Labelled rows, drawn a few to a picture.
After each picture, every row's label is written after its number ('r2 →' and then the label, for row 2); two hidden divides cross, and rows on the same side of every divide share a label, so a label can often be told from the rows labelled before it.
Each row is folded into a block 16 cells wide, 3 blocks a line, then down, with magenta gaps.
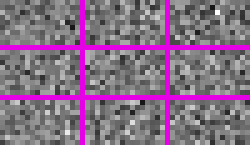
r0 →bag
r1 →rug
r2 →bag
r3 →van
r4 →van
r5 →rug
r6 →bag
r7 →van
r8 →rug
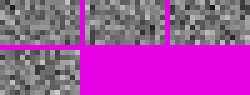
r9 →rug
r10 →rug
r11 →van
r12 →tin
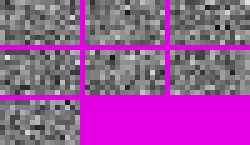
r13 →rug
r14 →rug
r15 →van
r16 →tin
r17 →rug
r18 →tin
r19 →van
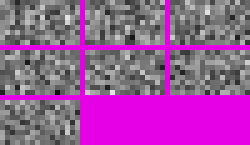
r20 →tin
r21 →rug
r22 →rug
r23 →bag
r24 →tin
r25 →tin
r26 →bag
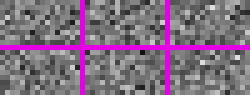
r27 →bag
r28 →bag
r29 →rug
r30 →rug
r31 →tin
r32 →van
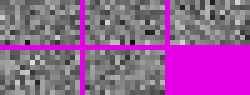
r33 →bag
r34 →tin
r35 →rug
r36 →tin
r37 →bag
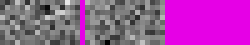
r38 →bag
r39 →tin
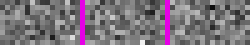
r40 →rug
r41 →tin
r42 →van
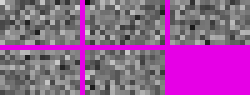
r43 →van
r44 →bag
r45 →van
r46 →bag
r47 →tin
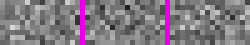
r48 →rug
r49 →van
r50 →rug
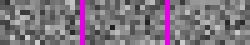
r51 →bag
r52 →rug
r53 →bag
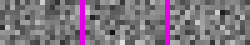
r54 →tin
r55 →rug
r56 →rug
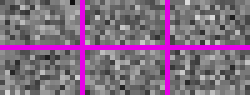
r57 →rug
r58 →tin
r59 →bag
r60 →van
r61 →bag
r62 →rug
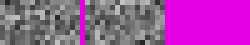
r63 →tin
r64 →bag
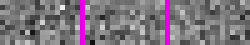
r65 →van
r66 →bag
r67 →van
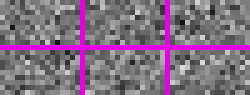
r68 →bag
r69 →bag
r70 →bag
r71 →tin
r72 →tin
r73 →rug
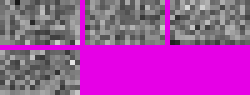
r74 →tin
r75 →van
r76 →bag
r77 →van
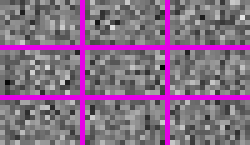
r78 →van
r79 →van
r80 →rug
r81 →rug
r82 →rug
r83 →tin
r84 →rug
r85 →rug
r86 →tin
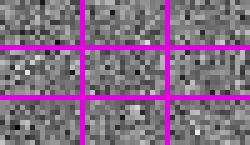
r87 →bag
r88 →rug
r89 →van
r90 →rug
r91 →tin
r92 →bag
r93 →tin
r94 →tin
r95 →tin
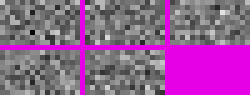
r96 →van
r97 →bag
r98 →van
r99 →van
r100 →rug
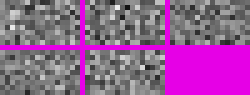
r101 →rug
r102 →van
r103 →bag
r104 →rug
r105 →rug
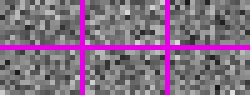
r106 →rug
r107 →tin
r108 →tin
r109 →tin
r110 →van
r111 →van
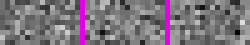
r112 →van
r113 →bag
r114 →tin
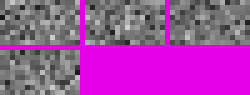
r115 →van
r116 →rug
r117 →van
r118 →tin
